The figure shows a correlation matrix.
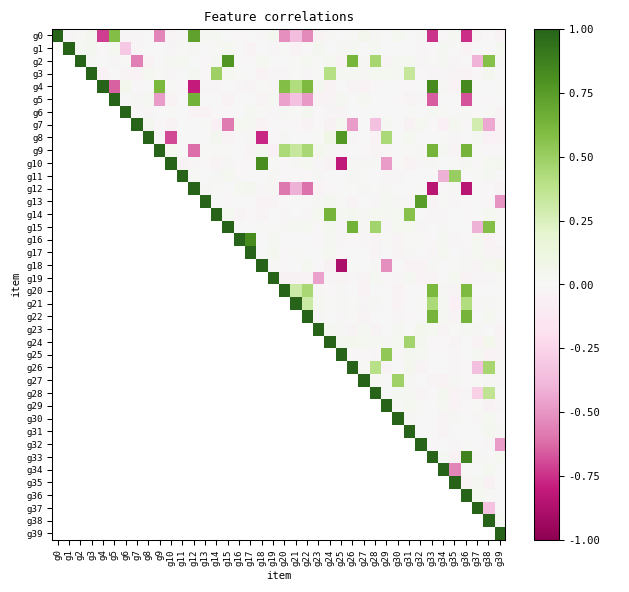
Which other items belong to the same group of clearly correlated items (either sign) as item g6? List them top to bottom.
g1
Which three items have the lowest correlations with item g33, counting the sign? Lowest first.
g12, g0, g5
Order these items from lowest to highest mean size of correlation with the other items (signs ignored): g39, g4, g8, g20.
g39, g8, g20, g4
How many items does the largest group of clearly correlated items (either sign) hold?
10
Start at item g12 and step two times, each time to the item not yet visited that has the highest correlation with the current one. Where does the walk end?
g5
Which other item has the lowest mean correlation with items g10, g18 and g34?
g25
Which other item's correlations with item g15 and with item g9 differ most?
g2
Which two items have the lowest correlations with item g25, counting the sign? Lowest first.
g18, g10
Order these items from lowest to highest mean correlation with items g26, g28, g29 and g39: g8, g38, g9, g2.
g9, g8, g38, g2
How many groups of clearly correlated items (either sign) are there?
10
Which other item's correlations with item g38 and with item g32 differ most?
g13
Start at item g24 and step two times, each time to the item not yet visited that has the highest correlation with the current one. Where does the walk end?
g31
